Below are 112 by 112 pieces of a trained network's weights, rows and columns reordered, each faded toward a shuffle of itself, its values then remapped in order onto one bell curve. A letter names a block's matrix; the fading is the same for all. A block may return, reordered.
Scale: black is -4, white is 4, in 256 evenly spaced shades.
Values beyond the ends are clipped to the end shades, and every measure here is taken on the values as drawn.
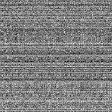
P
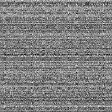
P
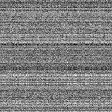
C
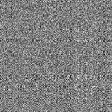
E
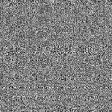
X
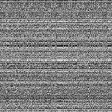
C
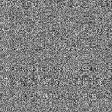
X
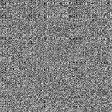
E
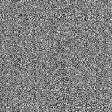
X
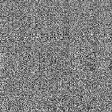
X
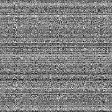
P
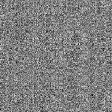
X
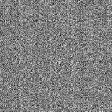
X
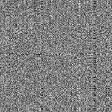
E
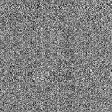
X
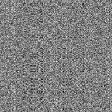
E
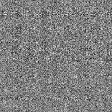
X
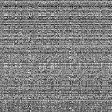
P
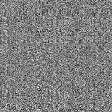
X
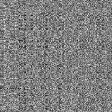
E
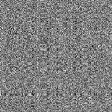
E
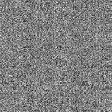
X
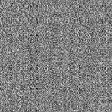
E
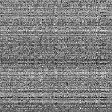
P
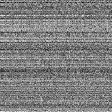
C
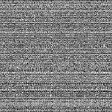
P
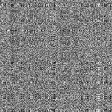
E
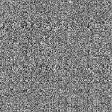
X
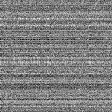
C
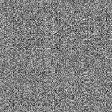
E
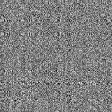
E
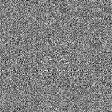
X
